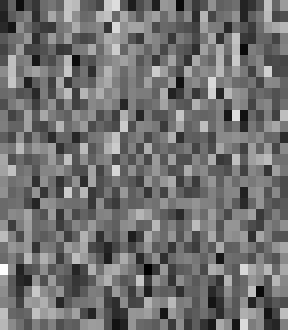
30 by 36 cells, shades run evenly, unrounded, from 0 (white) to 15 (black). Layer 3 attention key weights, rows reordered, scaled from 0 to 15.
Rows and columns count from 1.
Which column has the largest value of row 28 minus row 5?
15
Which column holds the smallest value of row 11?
30
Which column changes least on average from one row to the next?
13
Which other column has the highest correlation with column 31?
1
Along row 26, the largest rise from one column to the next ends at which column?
19
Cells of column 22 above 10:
8
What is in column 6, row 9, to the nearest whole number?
8
